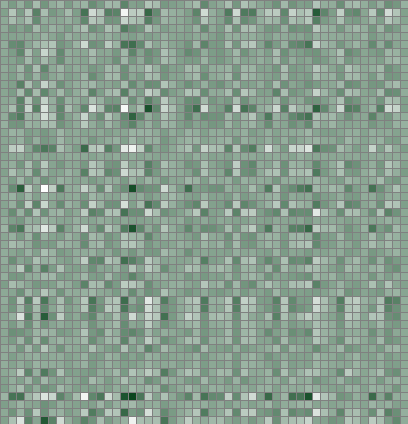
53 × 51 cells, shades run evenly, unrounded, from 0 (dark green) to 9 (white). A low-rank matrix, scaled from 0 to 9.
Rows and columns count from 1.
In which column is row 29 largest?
6
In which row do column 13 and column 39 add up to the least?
50
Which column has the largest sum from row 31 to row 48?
19
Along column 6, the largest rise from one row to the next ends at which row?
24
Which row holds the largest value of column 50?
14
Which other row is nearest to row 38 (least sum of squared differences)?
39
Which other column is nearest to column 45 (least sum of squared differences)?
36
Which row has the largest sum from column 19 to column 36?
40
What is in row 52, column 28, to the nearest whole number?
5
